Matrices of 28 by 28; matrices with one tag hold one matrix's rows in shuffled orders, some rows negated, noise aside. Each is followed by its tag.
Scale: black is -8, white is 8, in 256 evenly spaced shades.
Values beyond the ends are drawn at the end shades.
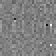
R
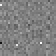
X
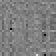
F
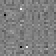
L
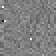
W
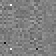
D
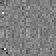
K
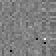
F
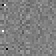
K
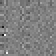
K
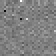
L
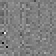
K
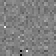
L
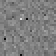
L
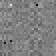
D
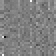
W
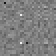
L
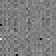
X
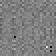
R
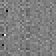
K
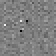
L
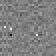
D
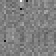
L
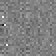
K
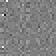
K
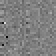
K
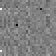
X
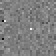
W
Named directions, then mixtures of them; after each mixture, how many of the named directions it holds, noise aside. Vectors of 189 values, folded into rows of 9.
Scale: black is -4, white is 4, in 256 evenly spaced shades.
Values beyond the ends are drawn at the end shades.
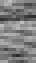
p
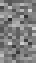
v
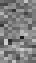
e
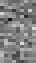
three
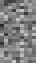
three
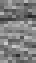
two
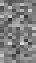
one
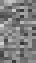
three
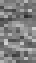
three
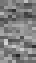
two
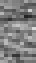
three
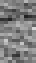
three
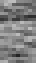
one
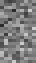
two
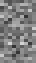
one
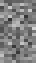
one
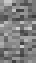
three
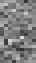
one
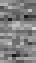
two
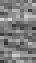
three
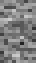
three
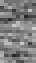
three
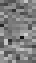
one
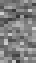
three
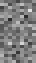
one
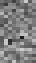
one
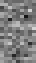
two
